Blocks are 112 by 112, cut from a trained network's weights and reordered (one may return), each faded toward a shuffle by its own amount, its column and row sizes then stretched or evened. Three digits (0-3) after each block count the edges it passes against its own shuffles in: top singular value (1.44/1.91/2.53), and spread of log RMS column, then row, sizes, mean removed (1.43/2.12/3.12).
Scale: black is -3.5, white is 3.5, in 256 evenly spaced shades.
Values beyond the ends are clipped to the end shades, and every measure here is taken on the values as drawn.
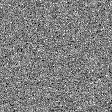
1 0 0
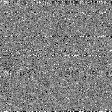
2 0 2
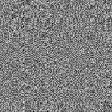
3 1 0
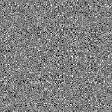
2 2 2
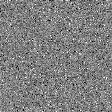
0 0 1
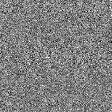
1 0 2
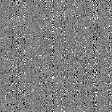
0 3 2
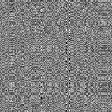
3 2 0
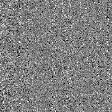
1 2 0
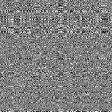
3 0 3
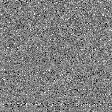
0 0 2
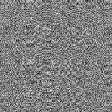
3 1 1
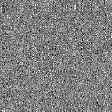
2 2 0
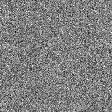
1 0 0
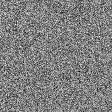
0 0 0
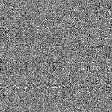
2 1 1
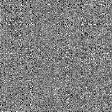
0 2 2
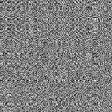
3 1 2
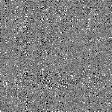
0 2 2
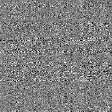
1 2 3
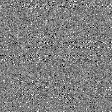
1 1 2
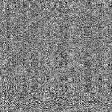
2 1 2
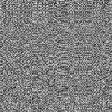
3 0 2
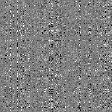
2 3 2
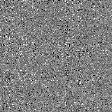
0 2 2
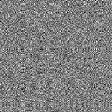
3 1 2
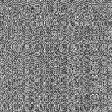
3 0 0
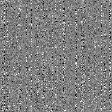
0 3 1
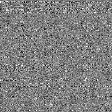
0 1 3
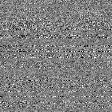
0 0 3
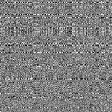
3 0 3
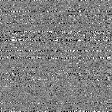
2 1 3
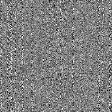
1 3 0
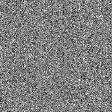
0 2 0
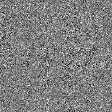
0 2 2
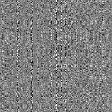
3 3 1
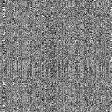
2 2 1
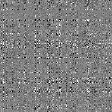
0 3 3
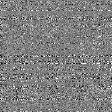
1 2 3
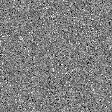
0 1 0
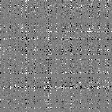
0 3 3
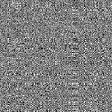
3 2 2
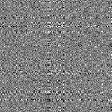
3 2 3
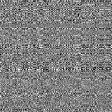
3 0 3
